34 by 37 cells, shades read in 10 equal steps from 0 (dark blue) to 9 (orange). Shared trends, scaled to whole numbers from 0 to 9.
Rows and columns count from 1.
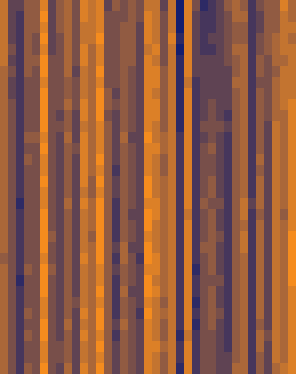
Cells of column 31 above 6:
4
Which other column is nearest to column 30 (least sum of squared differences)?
9
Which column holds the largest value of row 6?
6
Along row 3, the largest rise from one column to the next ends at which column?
24
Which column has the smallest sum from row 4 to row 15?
23
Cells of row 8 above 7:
4
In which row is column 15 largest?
1
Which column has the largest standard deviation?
27
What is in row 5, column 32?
2
